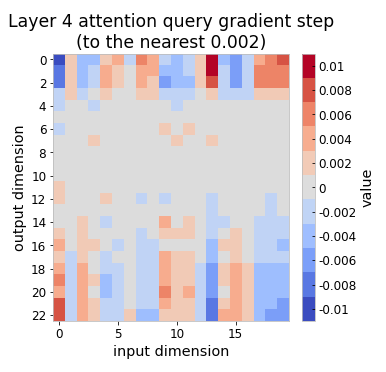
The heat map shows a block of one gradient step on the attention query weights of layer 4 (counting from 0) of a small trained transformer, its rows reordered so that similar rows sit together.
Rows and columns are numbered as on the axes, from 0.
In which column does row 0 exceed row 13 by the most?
13
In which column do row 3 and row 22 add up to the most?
0
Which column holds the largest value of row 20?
9
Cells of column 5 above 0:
3
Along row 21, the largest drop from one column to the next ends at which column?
1
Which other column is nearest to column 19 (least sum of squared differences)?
18
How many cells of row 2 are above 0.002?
6
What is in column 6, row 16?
0
